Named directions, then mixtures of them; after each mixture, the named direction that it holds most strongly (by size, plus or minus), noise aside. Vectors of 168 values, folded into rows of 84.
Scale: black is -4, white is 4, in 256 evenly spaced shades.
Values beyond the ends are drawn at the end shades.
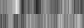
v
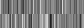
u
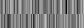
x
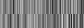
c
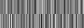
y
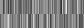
x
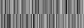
x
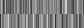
x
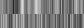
v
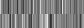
u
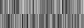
u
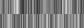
v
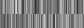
x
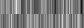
v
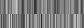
y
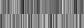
u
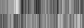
v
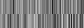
c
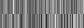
c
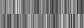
c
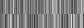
c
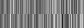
c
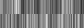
v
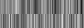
v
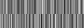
y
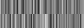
u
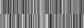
u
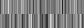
u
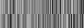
c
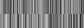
c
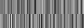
y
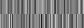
y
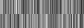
c
